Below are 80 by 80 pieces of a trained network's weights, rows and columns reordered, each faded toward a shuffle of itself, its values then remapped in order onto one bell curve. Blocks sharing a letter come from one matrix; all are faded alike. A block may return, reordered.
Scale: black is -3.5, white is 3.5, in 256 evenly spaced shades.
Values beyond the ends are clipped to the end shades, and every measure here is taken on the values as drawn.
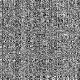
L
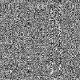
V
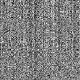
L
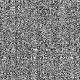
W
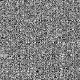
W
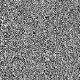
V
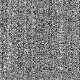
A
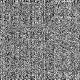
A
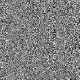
V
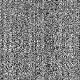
L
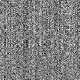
L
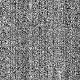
L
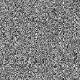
V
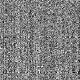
A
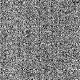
W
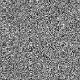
V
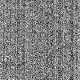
L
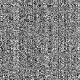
L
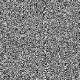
V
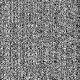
L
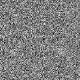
V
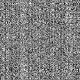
L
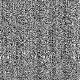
W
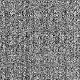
A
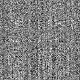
L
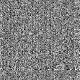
W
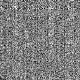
A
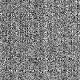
A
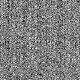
W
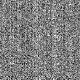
A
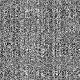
L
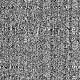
A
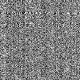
A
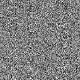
V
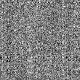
W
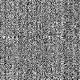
L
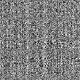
L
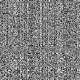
L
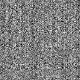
W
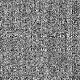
A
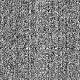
A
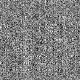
W
